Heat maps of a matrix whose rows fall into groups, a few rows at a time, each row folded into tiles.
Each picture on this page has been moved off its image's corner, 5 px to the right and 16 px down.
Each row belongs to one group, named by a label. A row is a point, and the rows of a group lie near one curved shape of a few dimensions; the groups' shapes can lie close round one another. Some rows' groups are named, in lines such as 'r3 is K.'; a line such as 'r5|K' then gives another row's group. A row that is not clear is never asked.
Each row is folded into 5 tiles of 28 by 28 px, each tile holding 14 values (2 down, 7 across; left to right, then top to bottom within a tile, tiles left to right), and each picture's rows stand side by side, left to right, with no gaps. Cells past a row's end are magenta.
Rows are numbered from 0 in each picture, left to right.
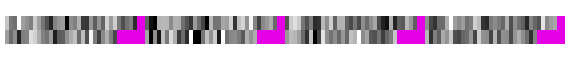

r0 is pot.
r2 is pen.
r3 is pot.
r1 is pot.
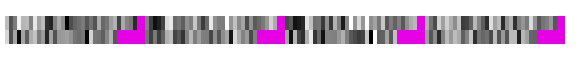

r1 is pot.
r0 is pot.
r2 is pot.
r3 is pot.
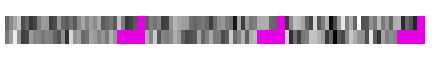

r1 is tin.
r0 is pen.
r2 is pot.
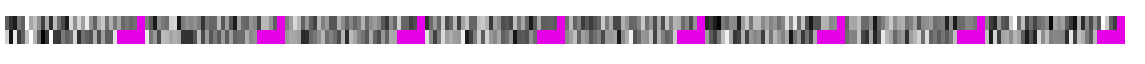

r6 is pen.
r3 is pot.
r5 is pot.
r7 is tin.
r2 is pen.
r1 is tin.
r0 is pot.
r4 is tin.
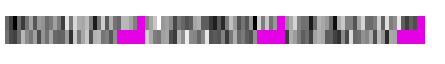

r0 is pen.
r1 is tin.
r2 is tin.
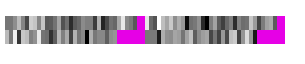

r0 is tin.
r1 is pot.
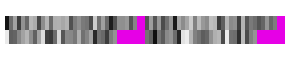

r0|pot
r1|pen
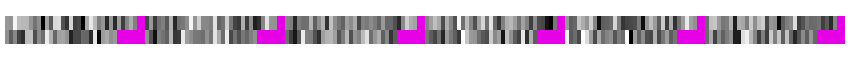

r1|pen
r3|pen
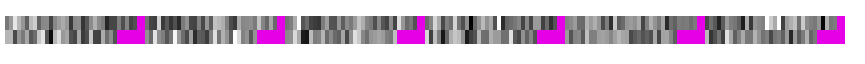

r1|pen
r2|pen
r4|pot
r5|pot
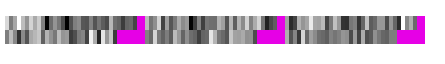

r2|pot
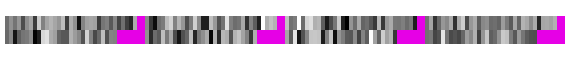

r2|pot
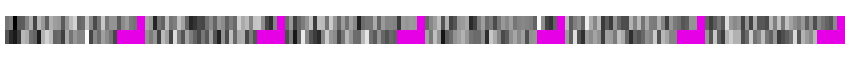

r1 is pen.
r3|pen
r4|pot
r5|pot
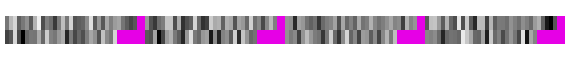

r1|pot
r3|pen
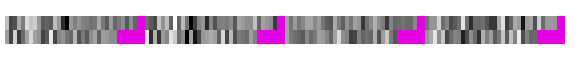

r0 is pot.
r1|pot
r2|pot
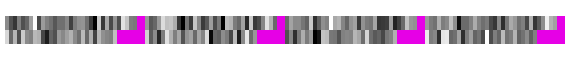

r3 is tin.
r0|tin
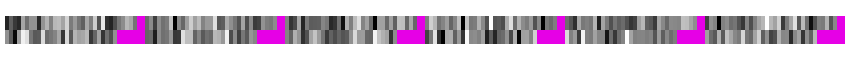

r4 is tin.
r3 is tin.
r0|pot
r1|pen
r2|pen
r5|pot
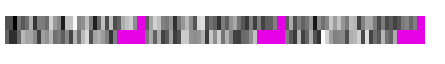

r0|pen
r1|pen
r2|pen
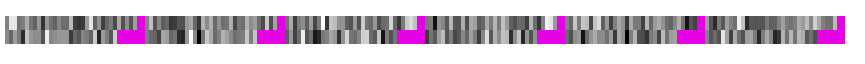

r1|tin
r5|pen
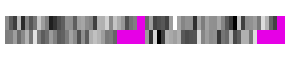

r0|pen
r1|tin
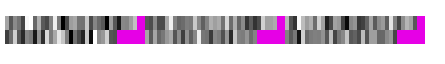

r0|pot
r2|pot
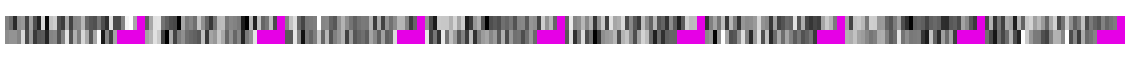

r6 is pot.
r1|pen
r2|tin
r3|pot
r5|pot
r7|pen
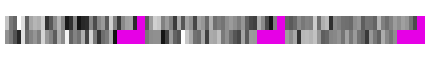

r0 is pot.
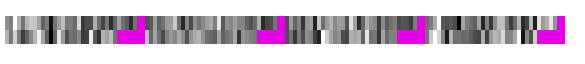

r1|pot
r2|pen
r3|pen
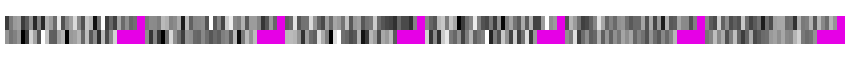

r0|pen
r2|pot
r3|tin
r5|pen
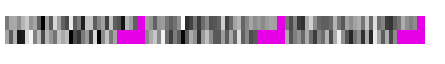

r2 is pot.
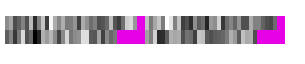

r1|pot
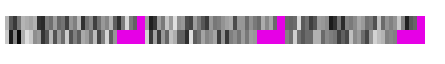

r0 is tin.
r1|pot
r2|pen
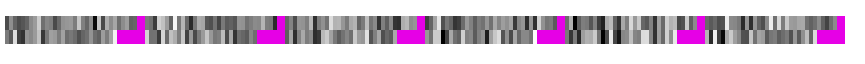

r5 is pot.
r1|pot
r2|pen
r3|pen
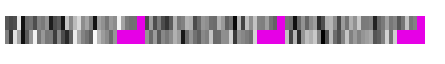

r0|pen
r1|tin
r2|tin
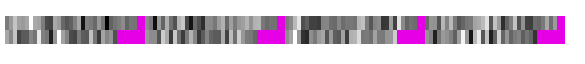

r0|pot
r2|pen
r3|pot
